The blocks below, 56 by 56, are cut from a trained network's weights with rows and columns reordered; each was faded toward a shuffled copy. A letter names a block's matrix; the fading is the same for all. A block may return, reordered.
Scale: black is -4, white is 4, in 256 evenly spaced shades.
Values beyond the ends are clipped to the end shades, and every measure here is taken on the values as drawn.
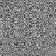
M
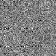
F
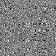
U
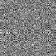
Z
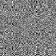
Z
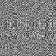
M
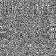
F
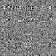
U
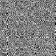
Z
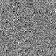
F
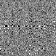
U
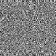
Z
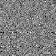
F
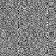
Z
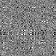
U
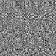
Z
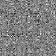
U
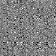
U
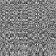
M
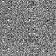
F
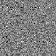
F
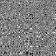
U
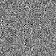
F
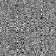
Z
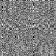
Z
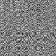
M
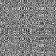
M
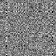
Z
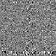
U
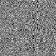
Z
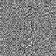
Z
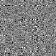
U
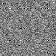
F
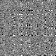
U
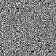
U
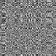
M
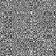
M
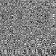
Z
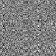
Z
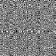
M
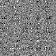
U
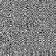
Z
